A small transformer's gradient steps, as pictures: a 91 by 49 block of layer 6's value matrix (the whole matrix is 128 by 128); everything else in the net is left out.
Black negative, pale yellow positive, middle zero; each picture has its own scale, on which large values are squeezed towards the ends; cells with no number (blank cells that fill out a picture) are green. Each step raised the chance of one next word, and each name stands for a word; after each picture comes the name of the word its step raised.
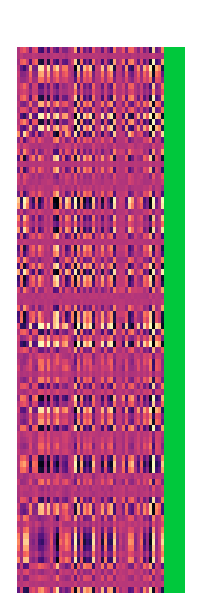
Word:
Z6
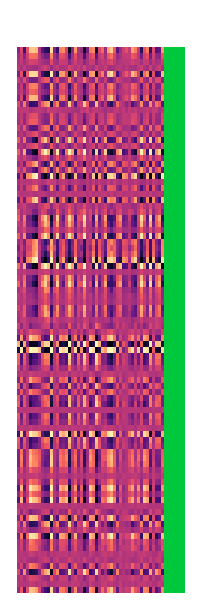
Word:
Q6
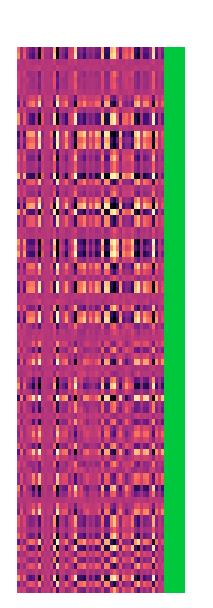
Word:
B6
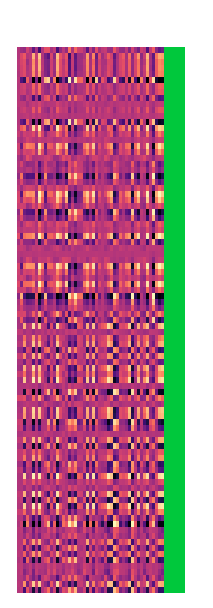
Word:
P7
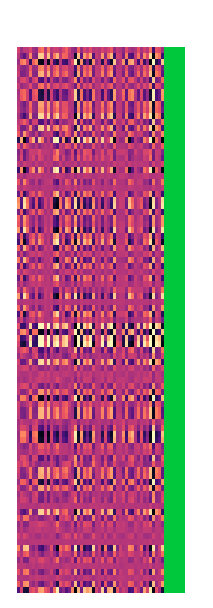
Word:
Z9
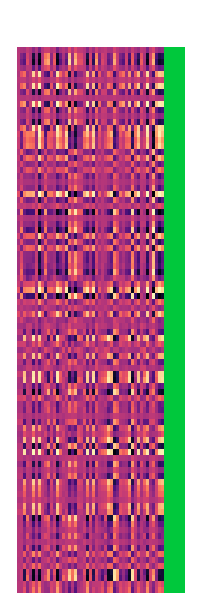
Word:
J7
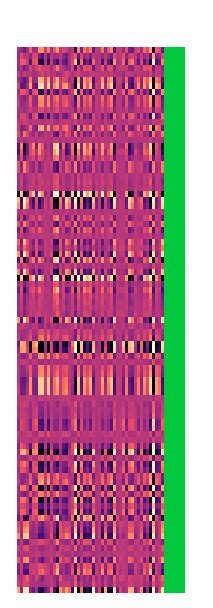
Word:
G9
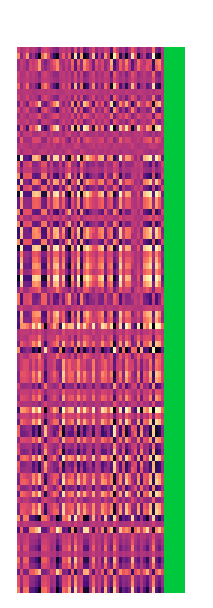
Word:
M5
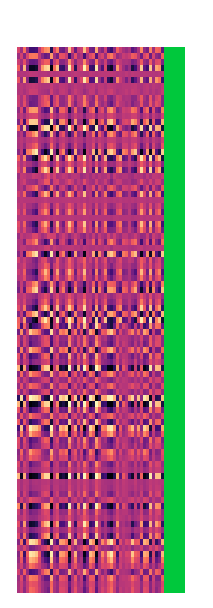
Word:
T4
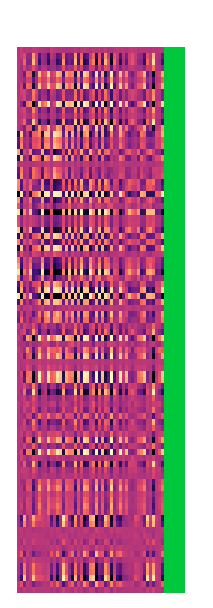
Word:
J7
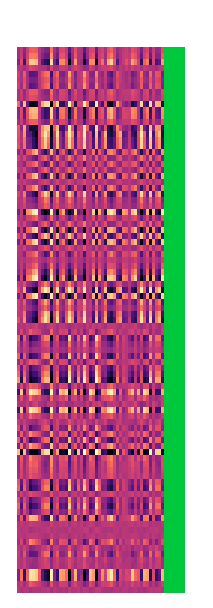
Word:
J7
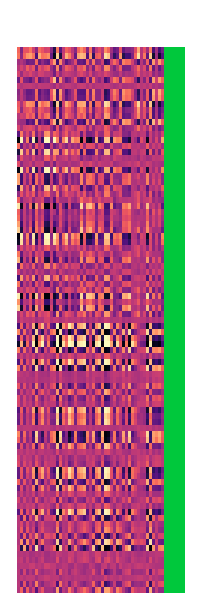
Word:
Z9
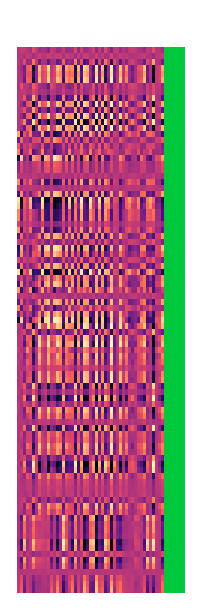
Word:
Z6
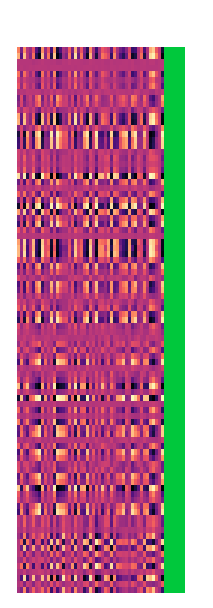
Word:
B6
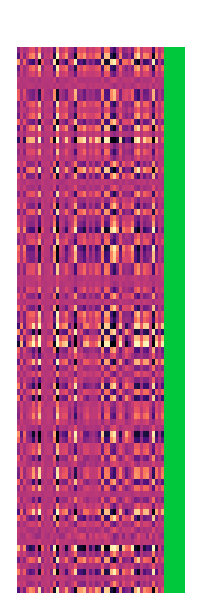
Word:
Z9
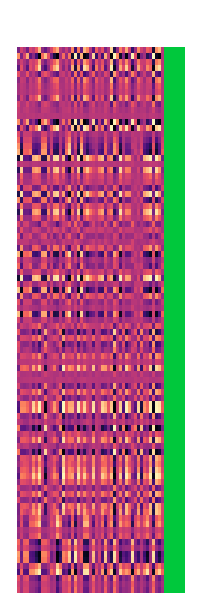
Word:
T4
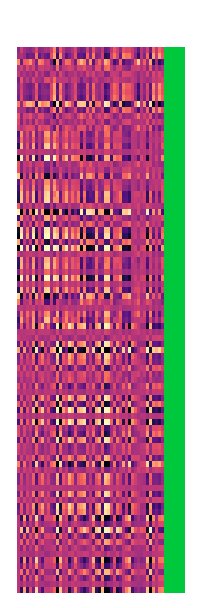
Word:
M5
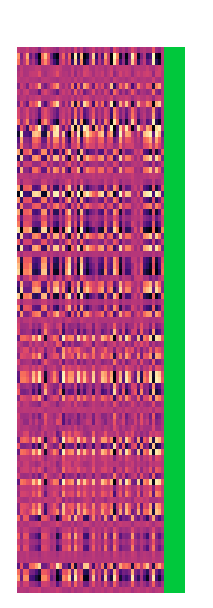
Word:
J7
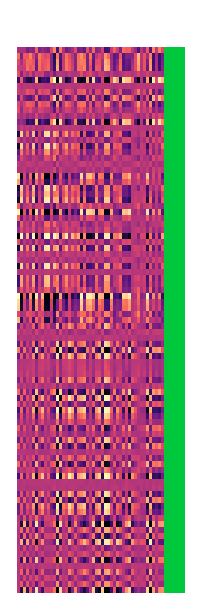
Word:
P7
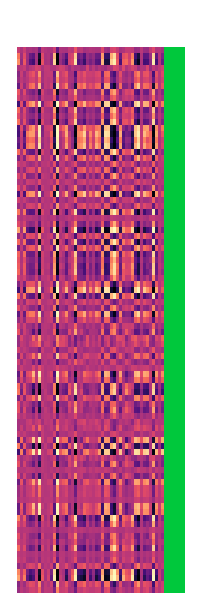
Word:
J7
